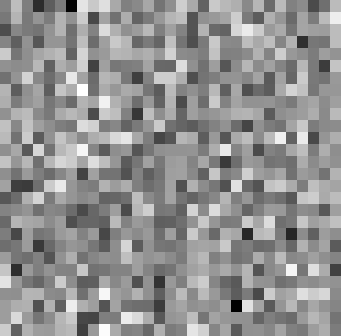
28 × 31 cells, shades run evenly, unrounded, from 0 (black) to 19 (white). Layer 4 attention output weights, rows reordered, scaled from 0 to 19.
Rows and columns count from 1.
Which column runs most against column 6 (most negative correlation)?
21
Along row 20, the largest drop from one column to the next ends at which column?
23
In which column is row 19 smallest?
7
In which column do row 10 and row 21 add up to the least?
13
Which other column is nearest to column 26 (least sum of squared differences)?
11
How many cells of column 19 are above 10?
15
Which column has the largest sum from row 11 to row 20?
28
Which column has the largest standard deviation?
8
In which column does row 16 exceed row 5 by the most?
22
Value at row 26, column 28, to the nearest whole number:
10
